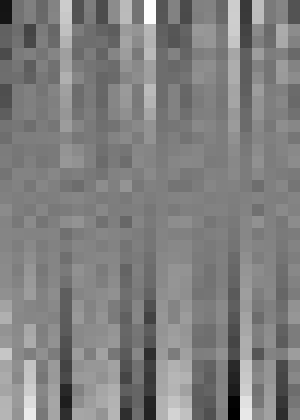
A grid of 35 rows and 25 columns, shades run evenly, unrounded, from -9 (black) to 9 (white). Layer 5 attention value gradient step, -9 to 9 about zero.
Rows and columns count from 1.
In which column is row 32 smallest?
20
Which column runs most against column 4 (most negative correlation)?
22
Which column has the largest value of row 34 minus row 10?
21
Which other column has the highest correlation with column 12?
17
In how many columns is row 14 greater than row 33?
11
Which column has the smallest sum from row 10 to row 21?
9
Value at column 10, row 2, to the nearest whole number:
1
